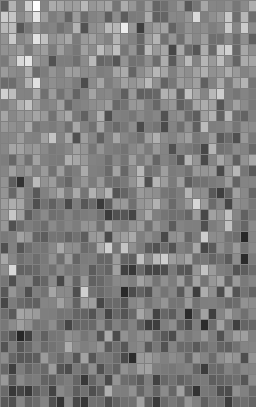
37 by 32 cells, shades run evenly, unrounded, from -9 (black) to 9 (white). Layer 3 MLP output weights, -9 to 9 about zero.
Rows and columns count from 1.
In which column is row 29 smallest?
24
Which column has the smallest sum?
22
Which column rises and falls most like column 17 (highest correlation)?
16
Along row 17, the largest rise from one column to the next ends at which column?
20
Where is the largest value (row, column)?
1, 5
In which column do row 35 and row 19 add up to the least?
11
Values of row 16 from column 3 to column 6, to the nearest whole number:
1 2 0 2
